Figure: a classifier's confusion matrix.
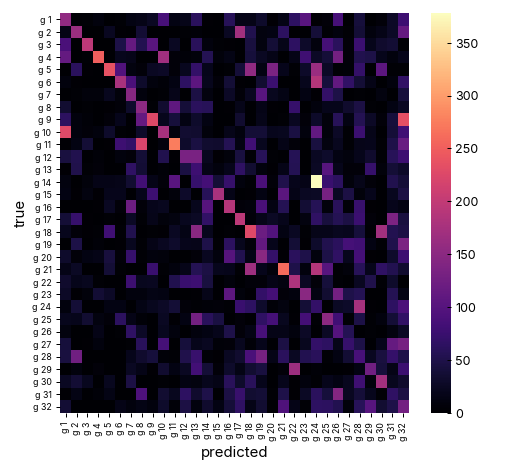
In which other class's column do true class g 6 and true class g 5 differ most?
g 18
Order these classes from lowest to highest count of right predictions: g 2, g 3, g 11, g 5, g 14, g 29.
g 14, g 29, g 2, g 3, g 5, g 11
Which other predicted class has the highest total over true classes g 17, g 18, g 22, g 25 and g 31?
g 13
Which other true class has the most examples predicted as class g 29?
g 32
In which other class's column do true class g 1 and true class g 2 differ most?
g 17
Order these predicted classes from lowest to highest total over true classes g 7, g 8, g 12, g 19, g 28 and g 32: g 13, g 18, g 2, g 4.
g 4, g 18, g 2, g 13
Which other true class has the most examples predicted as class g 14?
g 16
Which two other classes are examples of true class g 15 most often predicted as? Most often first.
g 25, g 21
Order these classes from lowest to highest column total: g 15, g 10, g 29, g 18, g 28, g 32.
g 15, g 29, g 10, g 18, g 28, g 32
